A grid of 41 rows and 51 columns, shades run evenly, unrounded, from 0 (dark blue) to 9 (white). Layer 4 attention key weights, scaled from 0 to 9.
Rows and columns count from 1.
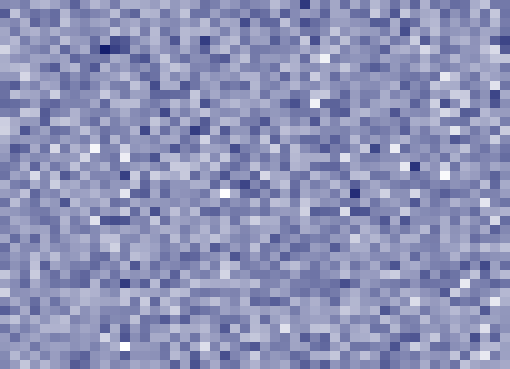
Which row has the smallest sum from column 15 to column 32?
29
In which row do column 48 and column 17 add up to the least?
13
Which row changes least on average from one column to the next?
33
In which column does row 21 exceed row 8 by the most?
6
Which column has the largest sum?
49
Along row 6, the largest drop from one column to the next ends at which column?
51
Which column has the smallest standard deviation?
5
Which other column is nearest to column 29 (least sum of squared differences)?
24
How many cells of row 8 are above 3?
48
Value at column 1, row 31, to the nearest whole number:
7
